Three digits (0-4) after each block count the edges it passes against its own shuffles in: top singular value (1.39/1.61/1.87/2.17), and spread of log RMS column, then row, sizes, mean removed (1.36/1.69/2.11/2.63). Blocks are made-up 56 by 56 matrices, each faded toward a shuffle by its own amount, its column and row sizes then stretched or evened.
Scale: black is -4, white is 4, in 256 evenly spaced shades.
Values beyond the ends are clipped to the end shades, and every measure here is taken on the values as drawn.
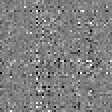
2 3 3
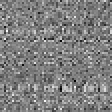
4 2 3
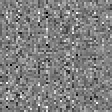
2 4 0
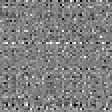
4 1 4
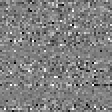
2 1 4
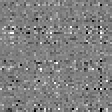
3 2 4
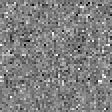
1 0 2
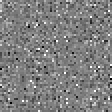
2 2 0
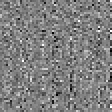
3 3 0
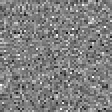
3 0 0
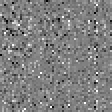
2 3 1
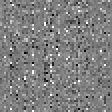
2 4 0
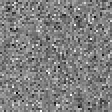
0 2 0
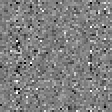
2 2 1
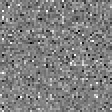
1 1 2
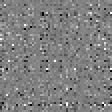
2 3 3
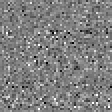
1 0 2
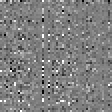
1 4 2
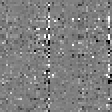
4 3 2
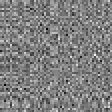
4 1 0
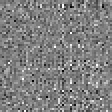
3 2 2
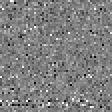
1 0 2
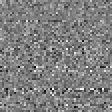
1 0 4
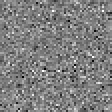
1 0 1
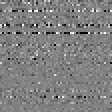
3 0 4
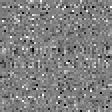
3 0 1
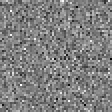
2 0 0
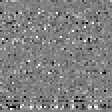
2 0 4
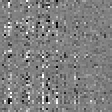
2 4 3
